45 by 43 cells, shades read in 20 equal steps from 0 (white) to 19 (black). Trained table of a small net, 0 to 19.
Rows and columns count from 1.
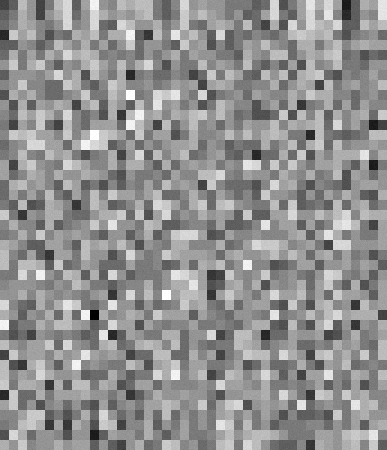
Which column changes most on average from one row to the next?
13
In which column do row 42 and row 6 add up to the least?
38
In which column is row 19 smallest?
31
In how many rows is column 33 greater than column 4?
20
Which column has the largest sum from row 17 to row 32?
42
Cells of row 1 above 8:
18
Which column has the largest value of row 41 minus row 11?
11
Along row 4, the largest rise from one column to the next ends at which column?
16
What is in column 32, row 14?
6
